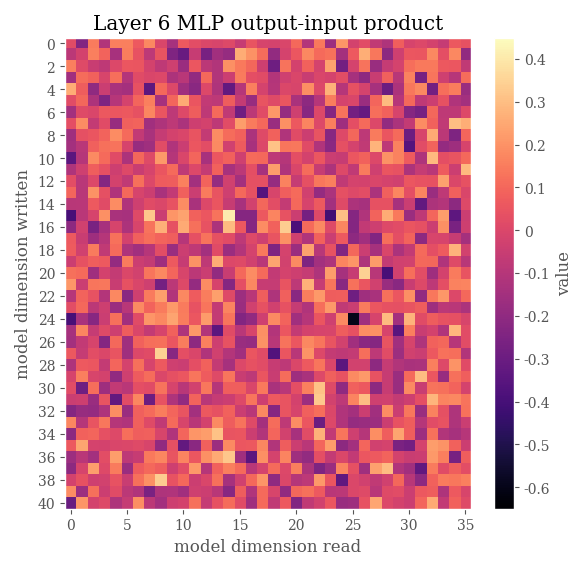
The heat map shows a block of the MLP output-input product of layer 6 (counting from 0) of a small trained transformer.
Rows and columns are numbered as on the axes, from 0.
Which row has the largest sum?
34
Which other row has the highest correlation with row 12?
26
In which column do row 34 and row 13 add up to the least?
17
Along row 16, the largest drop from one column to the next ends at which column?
20
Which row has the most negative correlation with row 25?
33
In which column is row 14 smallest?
31
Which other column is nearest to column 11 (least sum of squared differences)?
27
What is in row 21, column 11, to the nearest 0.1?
-0.2
